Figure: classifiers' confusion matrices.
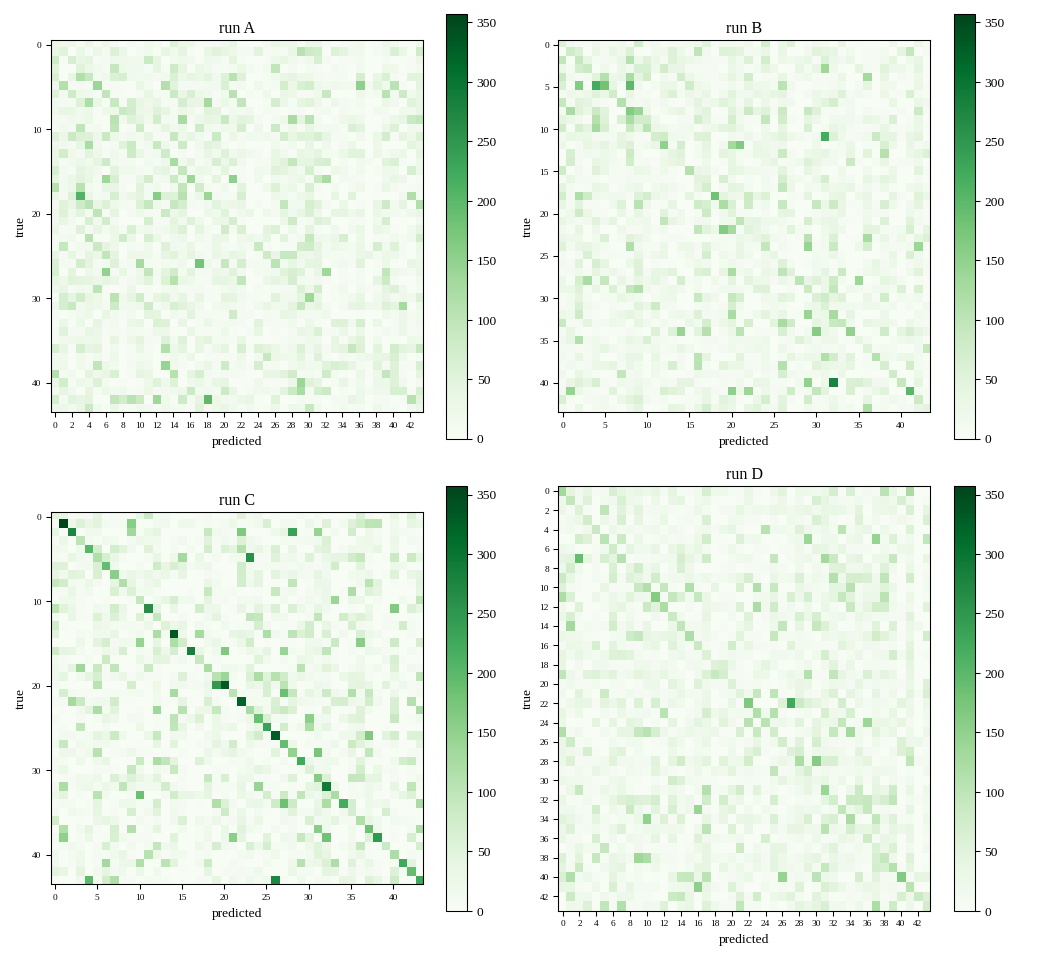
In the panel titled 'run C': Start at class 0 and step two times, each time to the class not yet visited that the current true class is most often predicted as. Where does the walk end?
40
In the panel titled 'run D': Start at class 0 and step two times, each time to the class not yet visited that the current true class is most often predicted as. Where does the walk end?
16
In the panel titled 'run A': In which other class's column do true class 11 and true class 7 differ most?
18
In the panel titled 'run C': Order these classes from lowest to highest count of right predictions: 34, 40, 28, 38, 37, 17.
17, 40, 28, 37, 34, 38
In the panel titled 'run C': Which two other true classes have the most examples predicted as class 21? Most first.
38, 27
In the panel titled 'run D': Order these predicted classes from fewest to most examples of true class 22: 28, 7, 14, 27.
14, 7, 28, 27
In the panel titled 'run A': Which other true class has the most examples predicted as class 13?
38
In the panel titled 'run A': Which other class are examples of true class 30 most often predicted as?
7
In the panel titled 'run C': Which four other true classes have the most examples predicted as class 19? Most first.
20, 34, 23, 39
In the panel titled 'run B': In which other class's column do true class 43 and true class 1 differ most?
36
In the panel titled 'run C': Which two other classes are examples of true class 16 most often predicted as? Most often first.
20, 27
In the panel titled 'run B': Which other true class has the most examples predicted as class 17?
34
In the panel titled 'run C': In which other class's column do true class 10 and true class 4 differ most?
33
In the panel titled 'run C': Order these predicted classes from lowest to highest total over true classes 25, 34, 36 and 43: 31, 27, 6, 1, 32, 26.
1, 31, 6, 32, 27, 26
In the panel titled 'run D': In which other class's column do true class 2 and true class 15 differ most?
5
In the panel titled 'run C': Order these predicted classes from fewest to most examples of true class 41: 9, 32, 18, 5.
5, 9, 32, 18
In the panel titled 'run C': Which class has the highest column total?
32
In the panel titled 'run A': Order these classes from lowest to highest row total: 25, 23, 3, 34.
34, 3, 23, 25
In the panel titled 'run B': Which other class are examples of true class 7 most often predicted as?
0
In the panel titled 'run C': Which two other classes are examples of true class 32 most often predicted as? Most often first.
24, 1
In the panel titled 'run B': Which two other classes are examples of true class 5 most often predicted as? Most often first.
4, 8
